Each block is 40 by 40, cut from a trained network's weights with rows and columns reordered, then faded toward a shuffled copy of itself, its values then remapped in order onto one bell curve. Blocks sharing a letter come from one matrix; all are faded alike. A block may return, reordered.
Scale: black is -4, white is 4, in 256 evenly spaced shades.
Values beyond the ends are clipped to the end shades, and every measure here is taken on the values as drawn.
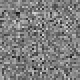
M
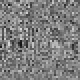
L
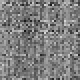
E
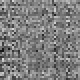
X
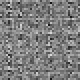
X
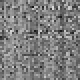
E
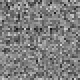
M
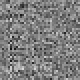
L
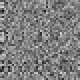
L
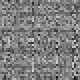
X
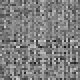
E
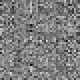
L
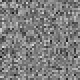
M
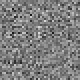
L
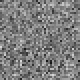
M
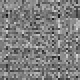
X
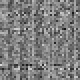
E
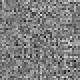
M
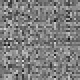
X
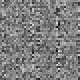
X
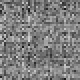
X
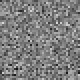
M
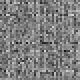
E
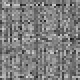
E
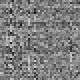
X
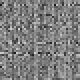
E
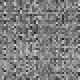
X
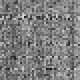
E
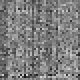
E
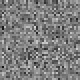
L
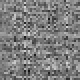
X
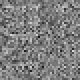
M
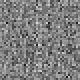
M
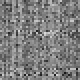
E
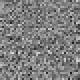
M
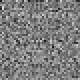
M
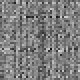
E
